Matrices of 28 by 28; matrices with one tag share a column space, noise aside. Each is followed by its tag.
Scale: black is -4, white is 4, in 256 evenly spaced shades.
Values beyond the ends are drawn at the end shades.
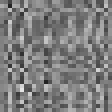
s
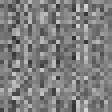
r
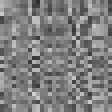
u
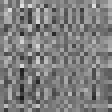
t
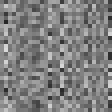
r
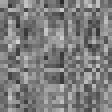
s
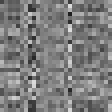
r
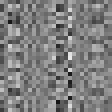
r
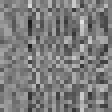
s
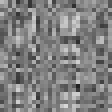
s
